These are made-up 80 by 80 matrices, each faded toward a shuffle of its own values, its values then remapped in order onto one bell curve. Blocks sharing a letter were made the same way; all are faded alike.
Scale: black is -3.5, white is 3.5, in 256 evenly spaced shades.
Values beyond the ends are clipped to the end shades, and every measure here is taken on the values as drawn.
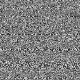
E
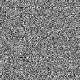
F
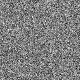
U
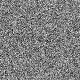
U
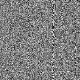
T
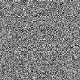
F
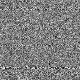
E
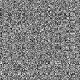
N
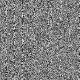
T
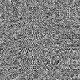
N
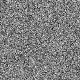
U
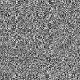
N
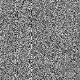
T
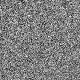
U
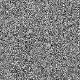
T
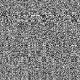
F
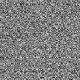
F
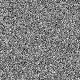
U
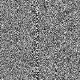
T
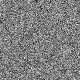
U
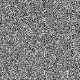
T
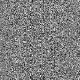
T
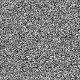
E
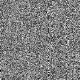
T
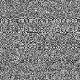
F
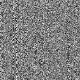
T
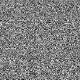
E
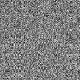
N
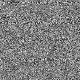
E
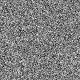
U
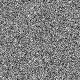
U
